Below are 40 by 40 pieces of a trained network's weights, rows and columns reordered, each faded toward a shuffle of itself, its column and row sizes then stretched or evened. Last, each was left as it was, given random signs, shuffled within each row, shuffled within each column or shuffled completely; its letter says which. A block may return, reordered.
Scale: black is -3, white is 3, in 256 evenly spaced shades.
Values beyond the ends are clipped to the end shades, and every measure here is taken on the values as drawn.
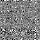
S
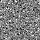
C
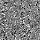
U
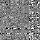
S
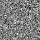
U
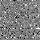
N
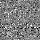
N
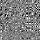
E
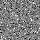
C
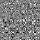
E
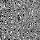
U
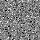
C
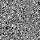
U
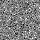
C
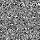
N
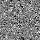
U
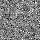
C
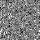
U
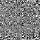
E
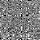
E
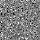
U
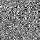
N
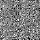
S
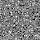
N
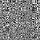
E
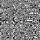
E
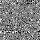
N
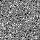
C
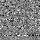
N
